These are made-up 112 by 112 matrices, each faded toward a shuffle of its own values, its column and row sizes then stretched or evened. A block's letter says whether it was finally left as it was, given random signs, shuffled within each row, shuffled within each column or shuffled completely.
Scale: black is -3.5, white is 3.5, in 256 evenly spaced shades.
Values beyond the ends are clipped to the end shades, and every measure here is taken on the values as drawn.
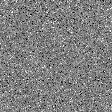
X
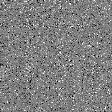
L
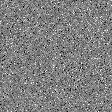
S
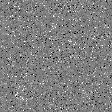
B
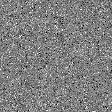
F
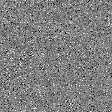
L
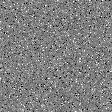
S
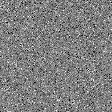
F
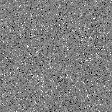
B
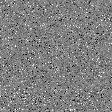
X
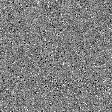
B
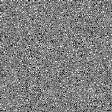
L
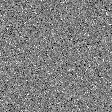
S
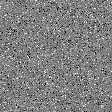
S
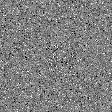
F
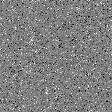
S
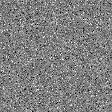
B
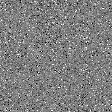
B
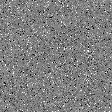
F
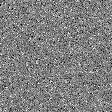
S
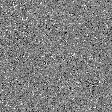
X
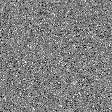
X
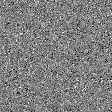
S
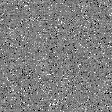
L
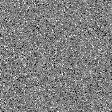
L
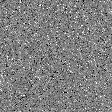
S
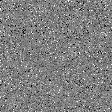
B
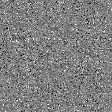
B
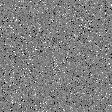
F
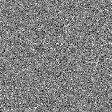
L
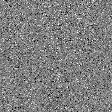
B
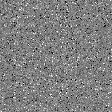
L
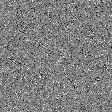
S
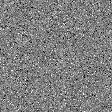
F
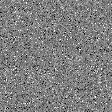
B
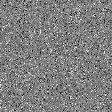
F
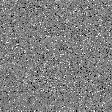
X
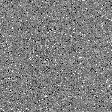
F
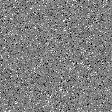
F
